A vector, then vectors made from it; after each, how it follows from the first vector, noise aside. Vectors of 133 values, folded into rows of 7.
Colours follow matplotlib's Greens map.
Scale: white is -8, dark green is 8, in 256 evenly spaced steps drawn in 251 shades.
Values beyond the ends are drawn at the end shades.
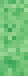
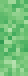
negated.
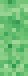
wrapped around.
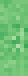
reversed, negated, partly zeroed.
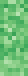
negated.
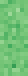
wrapped around, partly zeroed.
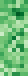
reversed, scaled up.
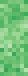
wrapped around, negated.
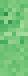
wrapped around, partly zeroed.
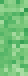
wrapped around, negated.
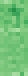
wrapped around, partly zeroed.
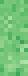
wrapped around, partly zeroed.
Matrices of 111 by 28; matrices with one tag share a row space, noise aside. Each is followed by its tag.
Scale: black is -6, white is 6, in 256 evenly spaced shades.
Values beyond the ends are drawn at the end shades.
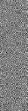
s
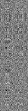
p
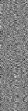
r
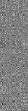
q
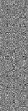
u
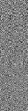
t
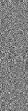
t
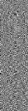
r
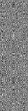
q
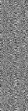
r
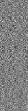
t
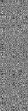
q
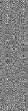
u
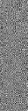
s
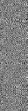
s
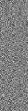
t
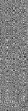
u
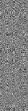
u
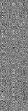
q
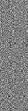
t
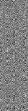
u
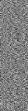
r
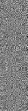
s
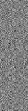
t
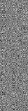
q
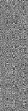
u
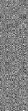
u
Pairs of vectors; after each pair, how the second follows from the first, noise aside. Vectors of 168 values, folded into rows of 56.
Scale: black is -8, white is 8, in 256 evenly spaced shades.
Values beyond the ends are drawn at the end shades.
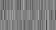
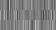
reversed, negated.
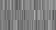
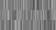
wrapped around, negated.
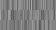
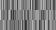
scaled up.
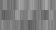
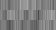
reversed, negated.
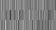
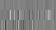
negated, partly zeroed.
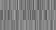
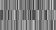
scaled up.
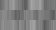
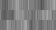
wrapped around, negated.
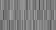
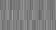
wrapped around, negated, shrunk.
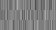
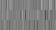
negated, partly zeroed.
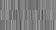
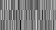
scaled up.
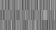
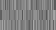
wrapped around, negated.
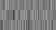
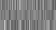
wrapped around, negated.
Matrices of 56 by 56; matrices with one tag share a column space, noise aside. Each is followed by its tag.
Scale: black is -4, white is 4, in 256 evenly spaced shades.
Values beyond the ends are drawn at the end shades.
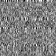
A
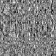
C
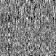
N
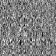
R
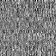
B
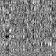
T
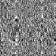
R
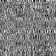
B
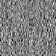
R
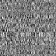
R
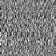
R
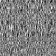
C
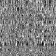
T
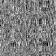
T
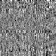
B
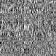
C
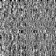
B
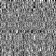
B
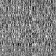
T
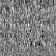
T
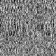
C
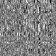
C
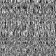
C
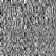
N
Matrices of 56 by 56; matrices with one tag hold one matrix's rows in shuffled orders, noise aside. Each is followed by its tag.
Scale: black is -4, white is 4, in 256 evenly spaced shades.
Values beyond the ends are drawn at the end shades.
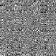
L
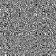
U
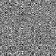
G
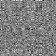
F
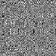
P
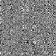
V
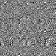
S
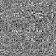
F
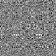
F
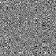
U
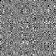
V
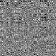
L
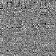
L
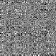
L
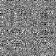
L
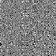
V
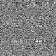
F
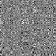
V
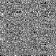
L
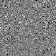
U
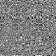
F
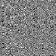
P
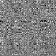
L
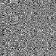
P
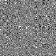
U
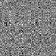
G
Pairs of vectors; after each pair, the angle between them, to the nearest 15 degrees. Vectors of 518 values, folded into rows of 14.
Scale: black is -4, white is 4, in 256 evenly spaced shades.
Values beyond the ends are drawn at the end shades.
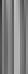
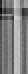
30 degrees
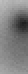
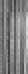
120 degrees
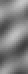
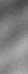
135 degrees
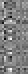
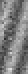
60 degrees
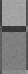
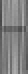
45 degrees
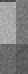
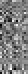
105 degrees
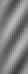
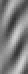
165 degrees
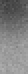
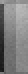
120 degrees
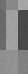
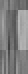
150 degrees
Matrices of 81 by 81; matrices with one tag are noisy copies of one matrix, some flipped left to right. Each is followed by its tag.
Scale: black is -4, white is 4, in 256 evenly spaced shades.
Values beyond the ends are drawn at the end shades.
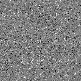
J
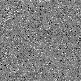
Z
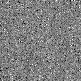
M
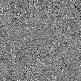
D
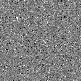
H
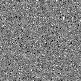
H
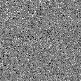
Z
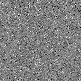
D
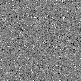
H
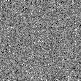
M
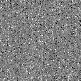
M
